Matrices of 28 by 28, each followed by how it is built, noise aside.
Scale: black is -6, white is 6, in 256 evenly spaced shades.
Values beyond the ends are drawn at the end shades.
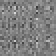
low rank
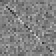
diagonal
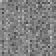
blocks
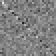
diagonal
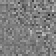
upper triangular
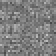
blocks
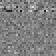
uneven rows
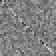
diagonal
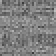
blocks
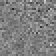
upper triangular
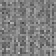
blocks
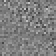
upper triangular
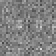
low rank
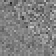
upper triangular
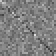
diagonal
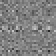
low rank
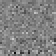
uneven rows
